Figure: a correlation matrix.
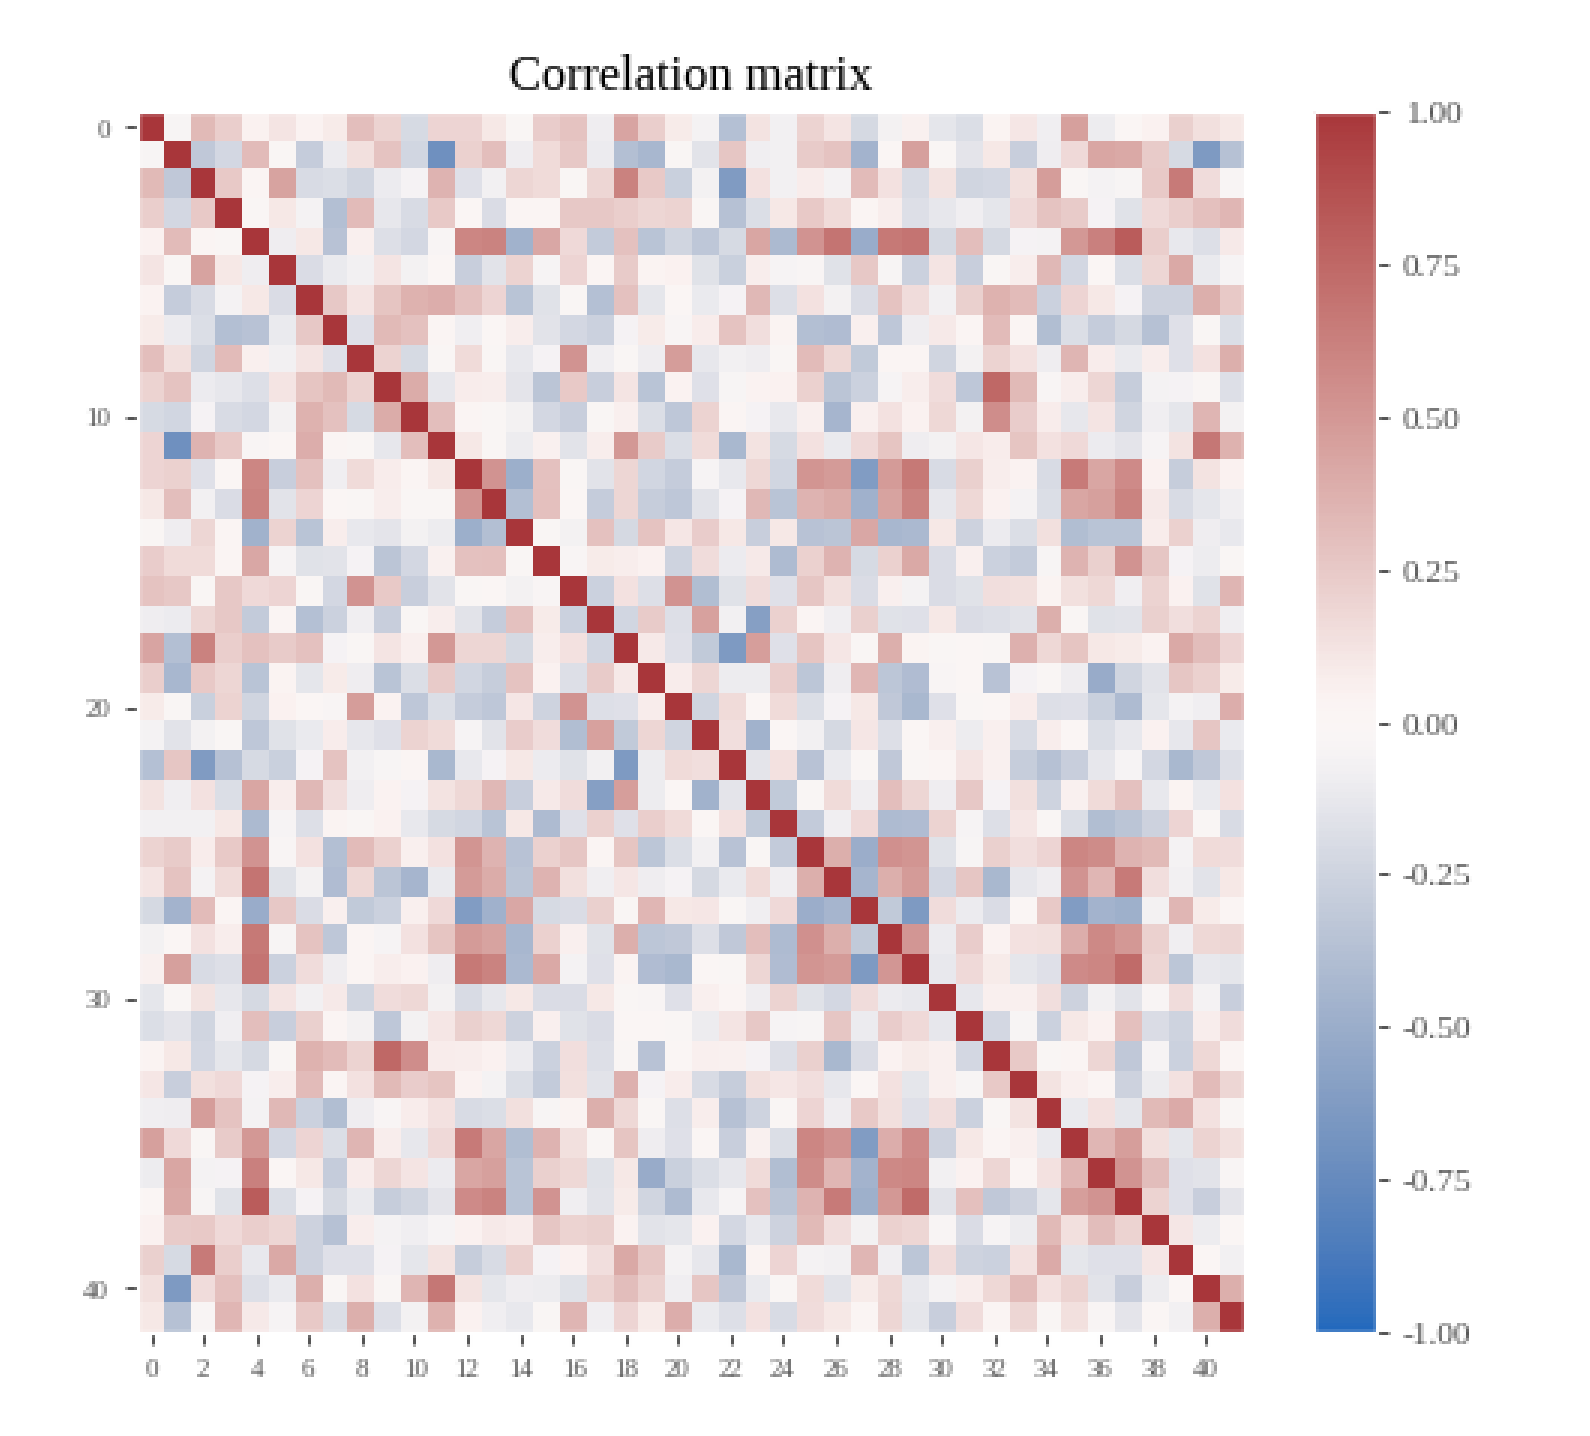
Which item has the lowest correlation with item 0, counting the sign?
22
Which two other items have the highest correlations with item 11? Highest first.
40, 18
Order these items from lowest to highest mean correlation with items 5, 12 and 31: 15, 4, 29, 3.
3, 15, 29, 4
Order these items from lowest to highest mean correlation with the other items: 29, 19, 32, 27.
27, 19, 32, 29
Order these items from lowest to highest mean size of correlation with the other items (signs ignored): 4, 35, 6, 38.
38, 6, 35, 4
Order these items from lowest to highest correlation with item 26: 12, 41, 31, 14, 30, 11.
14, 30, 11, 41, 31, 12
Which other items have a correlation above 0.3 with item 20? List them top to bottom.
8, 16, 41
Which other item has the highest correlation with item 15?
37
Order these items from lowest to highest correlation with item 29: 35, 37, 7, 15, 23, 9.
7, 9, 23, 15, 35, 37
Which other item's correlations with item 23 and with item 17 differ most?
21
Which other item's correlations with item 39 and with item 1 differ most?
2
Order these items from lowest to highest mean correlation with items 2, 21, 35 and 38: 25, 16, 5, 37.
16, 5, 37, 25
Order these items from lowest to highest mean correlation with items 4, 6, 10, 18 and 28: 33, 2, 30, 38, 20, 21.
20, 21, 30, 38, 2, 33
